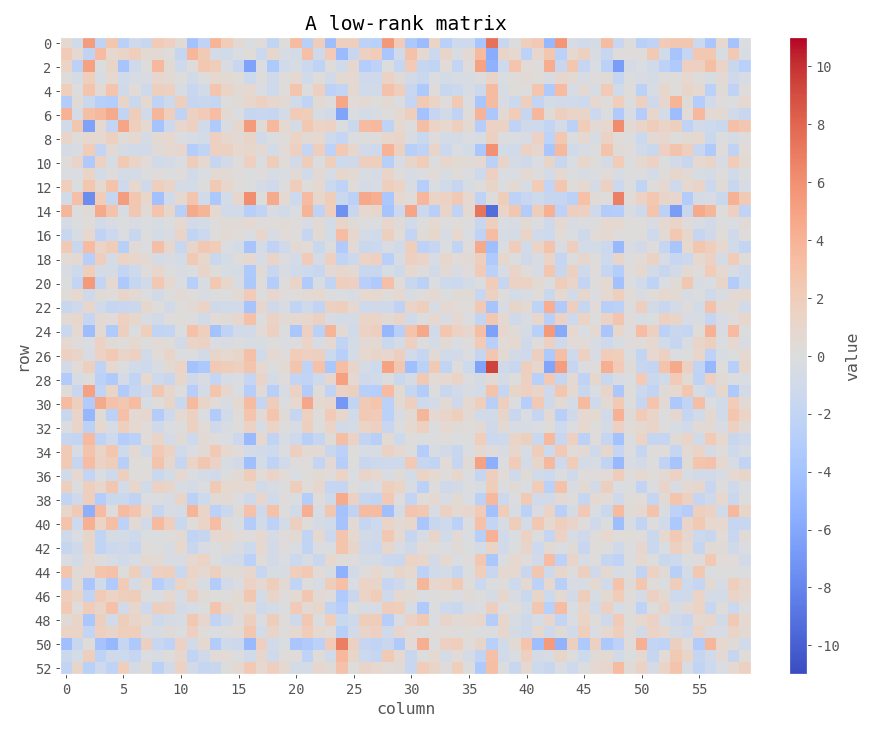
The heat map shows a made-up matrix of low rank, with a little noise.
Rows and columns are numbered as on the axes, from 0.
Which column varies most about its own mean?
37
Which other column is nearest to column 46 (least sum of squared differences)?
17
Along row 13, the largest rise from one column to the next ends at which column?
3
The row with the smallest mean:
50
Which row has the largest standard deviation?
14
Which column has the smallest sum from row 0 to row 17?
24
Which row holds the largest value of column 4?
6
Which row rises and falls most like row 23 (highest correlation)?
21
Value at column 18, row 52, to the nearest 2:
2
